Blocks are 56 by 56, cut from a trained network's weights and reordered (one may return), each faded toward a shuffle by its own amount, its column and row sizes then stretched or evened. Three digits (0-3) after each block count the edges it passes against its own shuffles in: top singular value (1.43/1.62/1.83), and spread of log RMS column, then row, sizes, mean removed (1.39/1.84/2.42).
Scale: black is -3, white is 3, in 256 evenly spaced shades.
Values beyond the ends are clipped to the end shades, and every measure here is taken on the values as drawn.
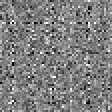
0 2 2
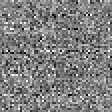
2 1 2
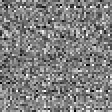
2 0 2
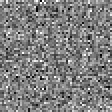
0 2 1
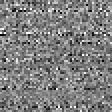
0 0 3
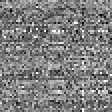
3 1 1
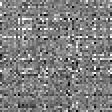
3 3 3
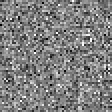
1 0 0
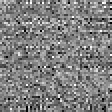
2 1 2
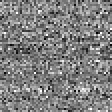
2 0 2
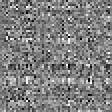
3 3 1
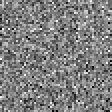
0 1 0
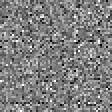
0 2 1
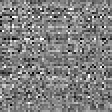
3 2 3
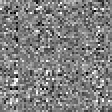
1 3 1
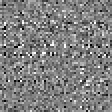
0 2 3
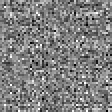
2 2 0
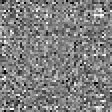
2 3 1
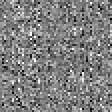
1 3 0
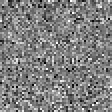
0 0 2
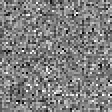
0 0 2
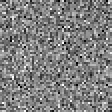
2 1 0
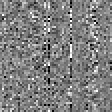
2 3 0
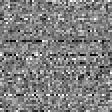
2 0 3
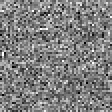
0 0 0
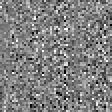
0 3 0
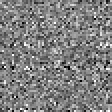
2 1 2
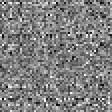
3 1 2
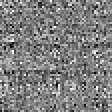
1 3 1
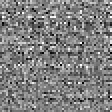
3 1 2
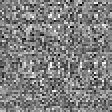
3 2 0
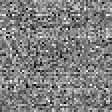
2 0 1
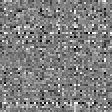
0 2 3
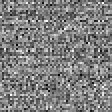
3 1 1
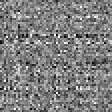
3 2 2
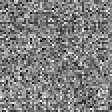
2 0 0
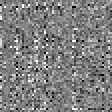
3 3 2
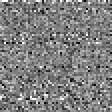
0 0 3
